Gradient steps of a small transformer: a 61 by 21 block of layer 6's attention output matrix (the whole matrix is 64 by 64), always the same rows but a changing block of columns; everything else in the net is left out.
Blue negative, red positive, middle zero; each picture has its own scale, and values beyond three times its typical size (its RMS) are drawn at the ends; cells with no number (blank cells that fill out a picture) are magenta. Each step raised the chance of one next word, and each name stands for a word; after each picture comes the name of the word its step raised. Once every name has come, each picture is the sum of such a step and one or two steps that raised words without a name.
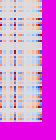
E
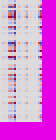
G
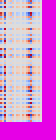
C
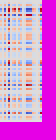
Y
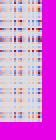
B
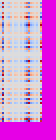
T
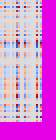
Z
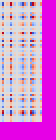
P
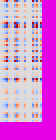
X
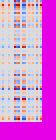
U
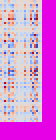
E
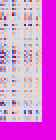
T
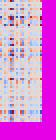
G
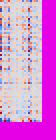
B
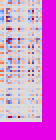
B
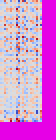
B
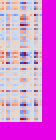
Y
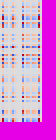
P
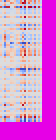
Z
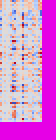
C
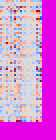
Z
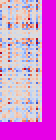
X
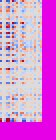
X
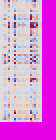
X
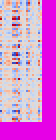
P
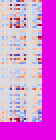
U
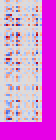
E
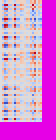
U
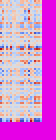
Y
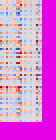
C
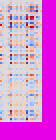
G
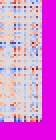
Z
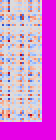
C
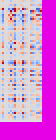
Y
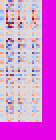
X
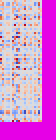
P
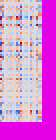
G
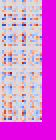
E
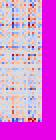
U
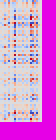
X
